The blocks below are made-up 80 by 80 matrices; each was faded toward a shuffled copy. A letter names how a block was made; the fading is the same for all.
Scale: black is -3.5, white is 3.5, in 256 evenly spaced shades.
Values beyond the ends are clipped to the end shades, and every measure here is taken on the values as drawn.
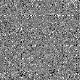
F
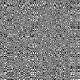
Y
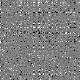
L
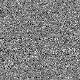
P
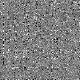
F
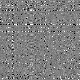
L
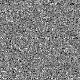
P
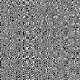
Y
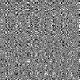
Y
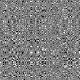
Y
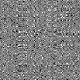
Y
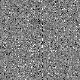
F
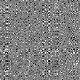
Y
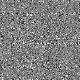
F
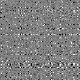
L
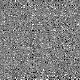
F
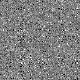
F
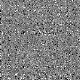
F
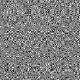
Y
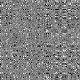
Y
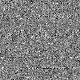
P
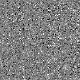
F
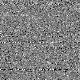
P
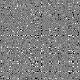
L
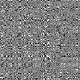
Y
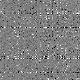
L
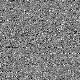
P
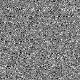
P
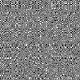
Y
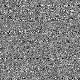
P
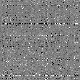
L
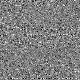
P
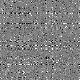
L
